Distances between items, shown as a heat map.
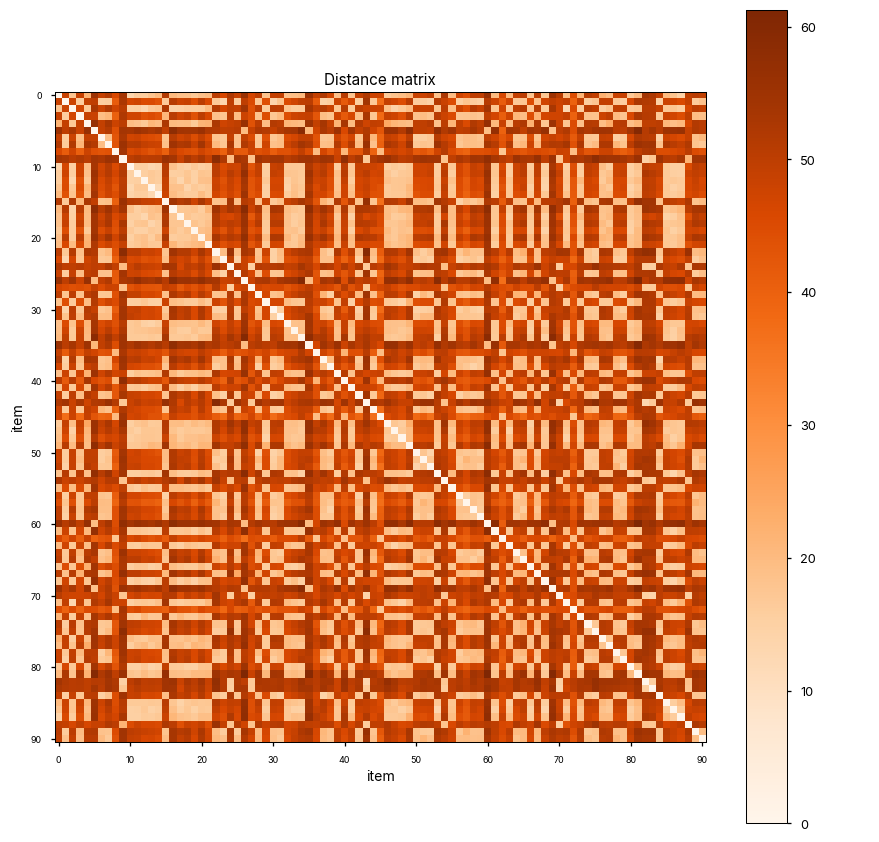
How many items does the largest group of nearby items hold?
39
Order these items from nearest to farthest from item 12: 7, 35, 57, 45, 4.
4, 57, 45, 7, 35
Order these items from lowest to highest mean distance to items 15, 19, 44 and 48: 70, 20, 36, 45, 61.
61, 20, 45, 36, 70
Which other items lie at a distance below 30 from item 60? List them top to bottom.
5, 26, 35, 69
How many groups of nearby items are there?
5
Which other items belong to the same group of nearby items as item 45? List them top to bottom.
8, 36, 40, 62, 72
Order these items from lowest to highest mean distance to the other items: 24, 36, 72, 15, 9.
15, 72, 36, 24, 9
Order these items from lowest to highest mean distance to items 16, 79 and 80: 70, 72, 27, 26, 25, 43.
25, 72, 27, 70, 43, 26
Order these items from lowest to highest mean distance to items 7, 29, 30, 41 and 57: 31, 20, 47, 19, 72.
31, 19, 47, 20, 72
